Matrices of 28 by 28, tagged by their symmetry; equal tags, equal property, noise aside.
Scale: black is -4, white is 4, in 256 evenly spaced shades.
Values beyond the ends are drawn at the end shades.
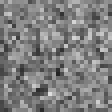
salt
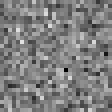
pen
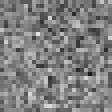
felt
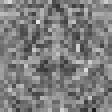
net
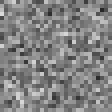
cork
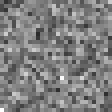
salt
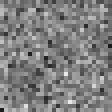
salt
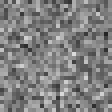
pen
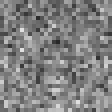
net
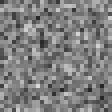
cork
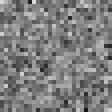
cork
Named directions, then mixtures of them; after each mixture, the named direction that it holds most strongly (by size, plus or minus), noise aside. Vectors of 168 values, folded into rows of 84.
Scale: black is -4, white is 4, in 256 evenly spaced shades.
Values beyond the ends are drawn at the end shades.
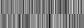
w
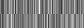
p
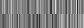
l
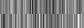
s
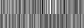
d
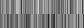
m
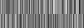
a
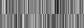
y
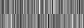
p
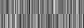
a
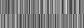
a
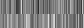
m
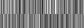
d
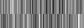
s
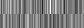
d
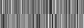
l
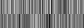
w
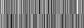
p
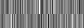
p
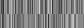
p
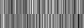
s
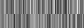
w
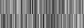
s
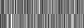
p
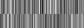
d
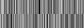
p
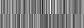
d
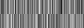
p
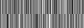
w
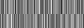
p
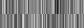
y
